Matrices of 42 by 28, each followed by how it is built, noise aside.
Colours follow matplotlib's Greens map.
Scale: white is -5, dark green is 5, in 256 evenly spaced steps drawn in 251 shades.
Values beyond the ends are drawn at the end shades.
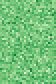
repeating rows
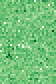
sparse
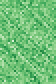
Toeplitz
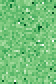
sparse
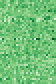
uneven rows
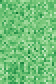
blocks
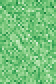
Toeplitz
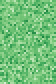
noise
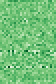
uneven rows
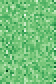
uneven columns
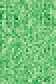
blocks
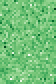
sparse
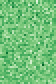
noise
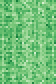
blocks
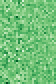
uneven columns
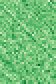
Toeplitz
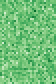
noise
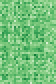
blocks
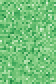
noise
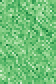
Toeplitz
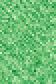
Toeplitz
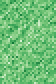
Hankel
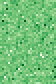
sparse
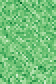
Toeplitz
